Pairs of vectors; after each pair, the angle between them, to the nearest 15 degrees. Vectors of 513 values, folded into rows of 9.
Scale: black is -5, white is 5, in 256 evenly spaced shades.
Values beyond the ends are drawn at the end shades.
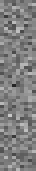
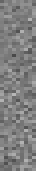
105 degrees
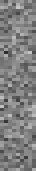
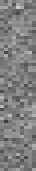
15 degrees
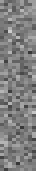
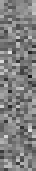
45 degrees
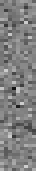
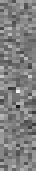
60 degrees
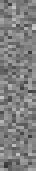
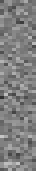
120 degrees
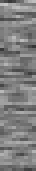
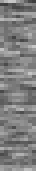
165 degrees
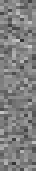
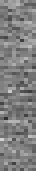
45 degrees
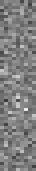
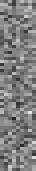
120 degrees
